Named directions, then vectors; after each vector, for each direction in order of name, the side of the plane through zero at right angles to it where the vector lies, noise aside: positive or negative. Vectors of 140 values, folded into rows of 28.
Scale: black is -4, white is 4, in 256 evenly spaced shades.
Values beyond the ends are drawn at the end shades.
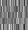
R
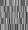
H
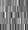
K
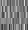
negative, positive, negative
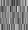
negative, negative, negative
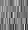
positive, positive, negative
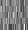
positive, positive, negative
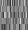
negative, positive, negative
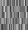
negative, positive, negative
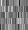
negative, positive, positive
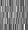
positive, positive, negative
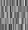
negative, positive, negative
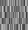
positive, negative, positive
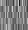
negative, positive, positive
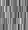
negative, positive, positive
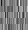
positive, negative, negative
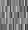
negative, positive, negative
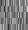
positive, negative, negative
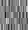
positive, negative, negative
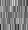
positive, positive, positive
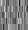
negative, positive, positive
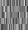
negative, positive, negative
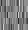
positive, negative, negative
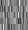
positive, negative, negative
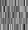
positive, negative, positive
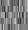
positive, negative, negative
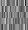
negative, positive, negative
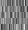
negative, positive, negative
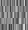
negative, positive, negative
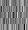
negative, negative, positive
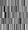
positive, negative, positive
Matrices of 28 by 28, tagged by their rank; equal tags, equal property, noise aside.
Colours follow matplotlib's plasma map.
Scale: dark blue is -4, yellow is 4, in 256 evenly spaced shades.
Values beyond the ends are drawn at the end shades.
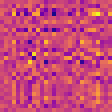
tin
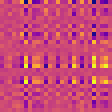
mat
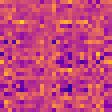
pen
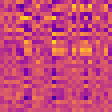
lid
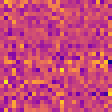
pen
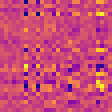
lid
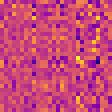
tin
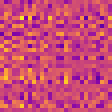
tin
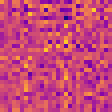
pen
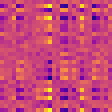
mat
